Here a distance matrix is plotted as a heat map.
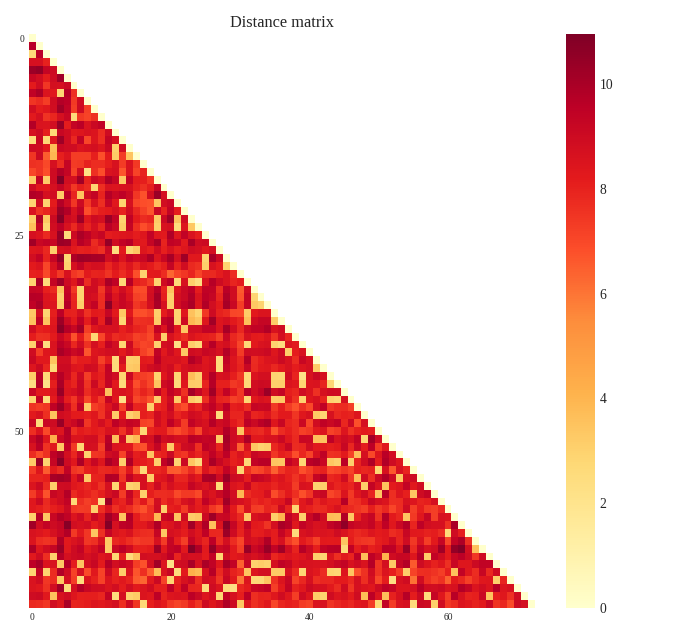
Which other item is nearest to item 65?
45
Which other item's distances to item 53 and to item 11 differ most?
56
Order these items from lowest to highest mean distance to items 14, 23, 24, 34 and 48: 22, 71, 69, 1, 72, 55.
71, 69, 55, 72, 22, 1
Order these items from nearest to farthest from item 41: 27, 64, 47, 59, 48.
27, 48, 64, 59, 47
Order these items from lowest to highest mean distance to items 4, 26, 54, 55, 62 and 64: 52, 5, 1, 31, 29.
52, 31, 29, 1, 5
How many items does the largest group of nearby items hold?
17
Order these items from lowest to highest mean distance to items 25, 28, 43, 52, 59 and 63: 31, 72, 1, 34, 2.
2, 31, 34, 72, 1
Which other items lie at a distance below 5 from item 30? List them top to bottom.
16, 50, 55, 58, 72
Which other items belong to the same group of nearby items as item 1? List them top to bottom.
49
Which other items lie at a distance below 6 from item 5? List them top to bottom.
25, 28, 29, 70
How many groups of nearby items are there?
12
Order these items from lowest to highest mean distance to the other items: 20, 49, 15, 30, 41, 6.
15, 30, 41, 6, 20, 49
